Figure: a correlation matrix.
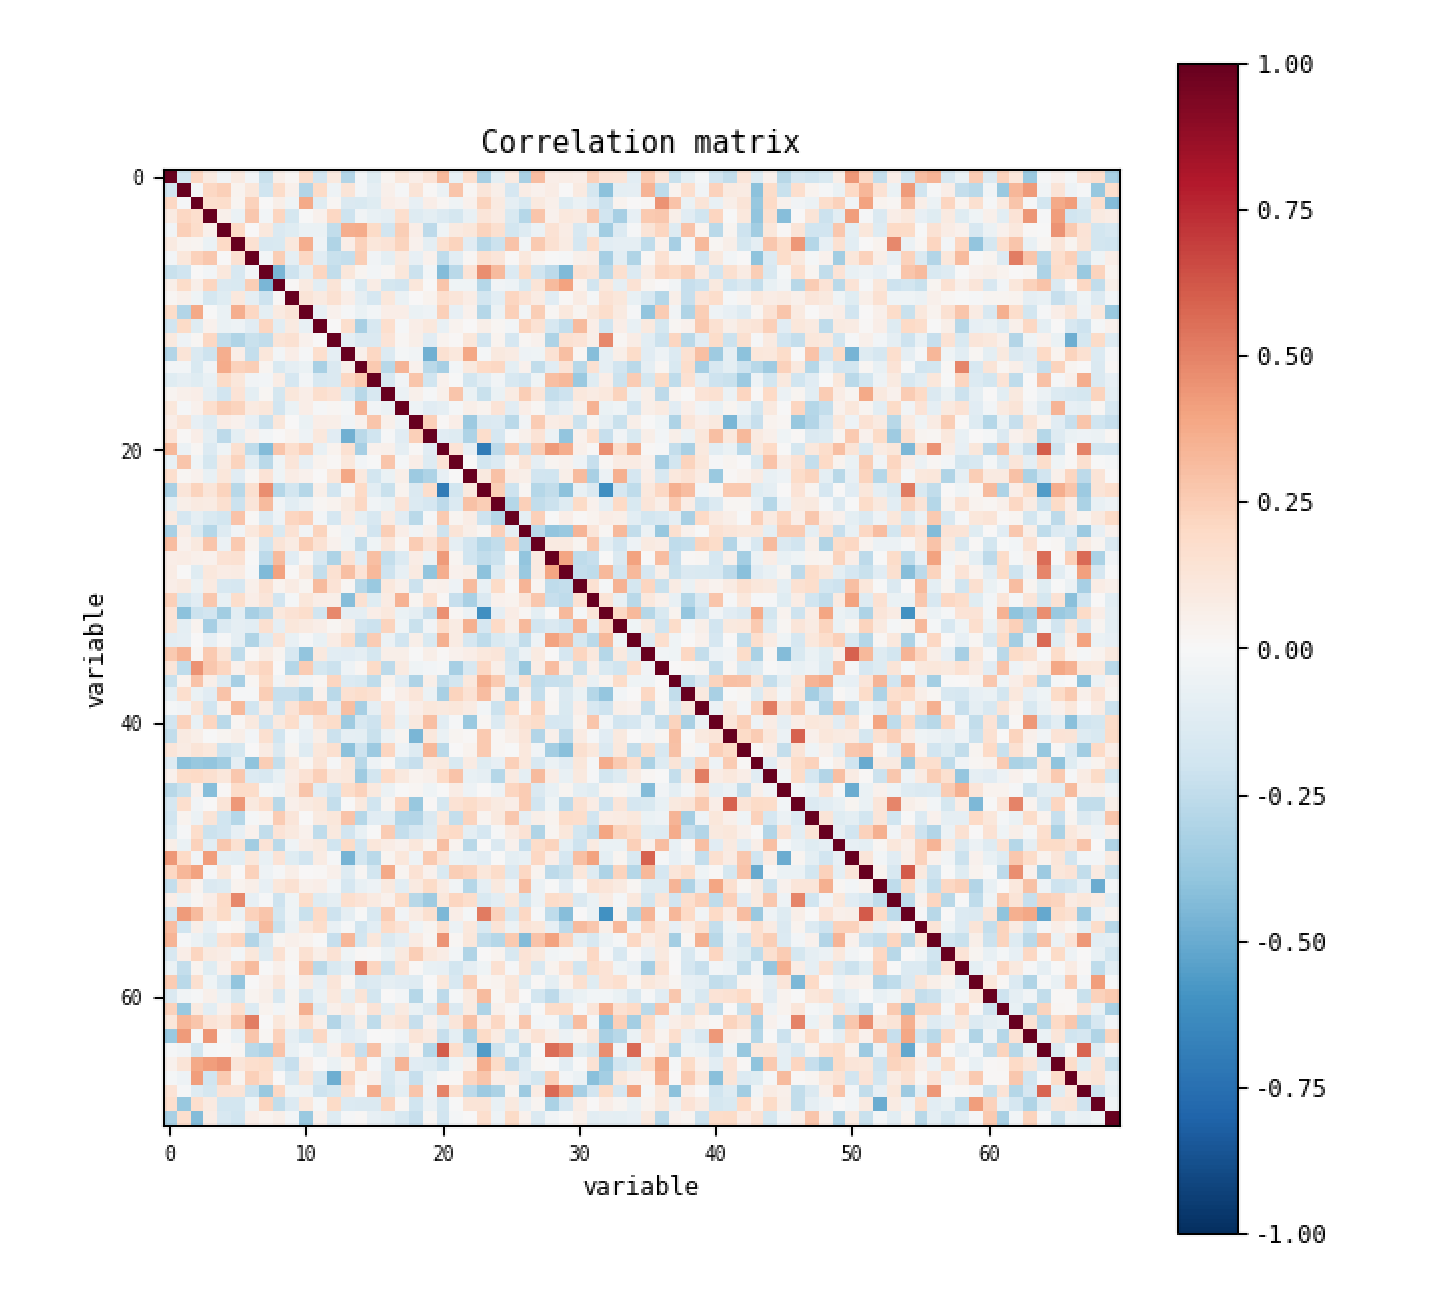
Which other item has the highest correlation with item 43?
32
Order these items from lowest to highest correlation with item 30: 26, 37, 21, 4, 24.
4, 21, 37, 24, 26
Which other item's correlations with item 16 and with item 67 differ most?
28
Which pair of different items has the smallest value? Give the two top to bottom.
20, 23
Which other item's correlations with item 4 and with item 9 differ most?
65
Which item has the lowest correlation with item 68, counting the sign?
52
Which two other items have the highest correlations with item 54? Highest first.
51, 23
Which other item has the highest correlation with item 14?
58
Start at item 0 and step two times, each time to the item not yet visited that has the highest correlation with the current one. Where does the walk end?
35
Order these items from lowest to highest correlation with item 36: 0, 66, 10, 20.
20, 0, 10, 66
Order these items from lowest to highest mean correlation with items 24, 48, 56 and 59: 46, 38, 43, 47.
46, 38, 43, 47
